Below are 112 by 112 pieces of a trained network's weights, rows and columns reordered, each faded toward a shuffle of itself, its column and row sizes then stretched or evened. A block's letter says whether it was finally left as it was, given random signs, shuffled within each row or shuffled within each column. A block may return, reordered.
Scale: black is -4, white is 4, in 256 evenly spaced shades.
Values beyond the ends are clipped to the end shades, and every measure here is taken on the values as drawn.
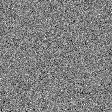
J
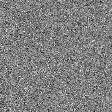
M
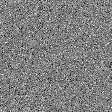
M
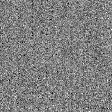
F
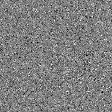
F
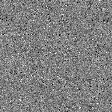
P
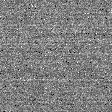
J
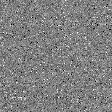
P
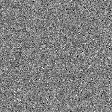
F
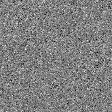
J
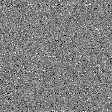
J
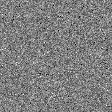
P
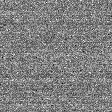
J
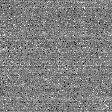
F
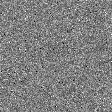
M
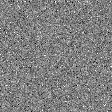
J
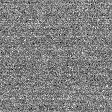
J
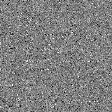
P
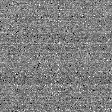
F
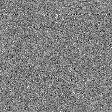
J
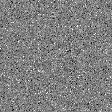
F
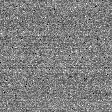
J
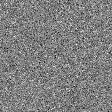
M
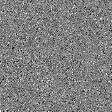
P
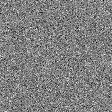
J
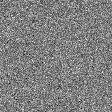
M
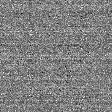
F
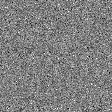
J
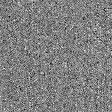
M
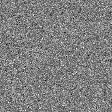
M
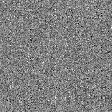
F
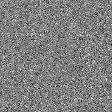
P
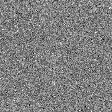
P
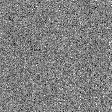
M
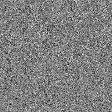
P
